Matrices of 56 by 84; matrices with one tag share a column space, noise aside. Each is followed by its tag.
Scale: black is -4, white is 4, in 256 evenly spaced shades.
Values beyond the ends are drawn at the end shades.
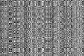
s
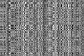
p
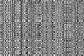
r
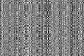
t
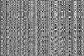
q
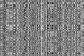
p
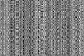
q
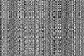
q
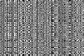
r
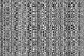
p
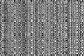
r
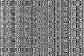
s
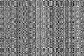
s
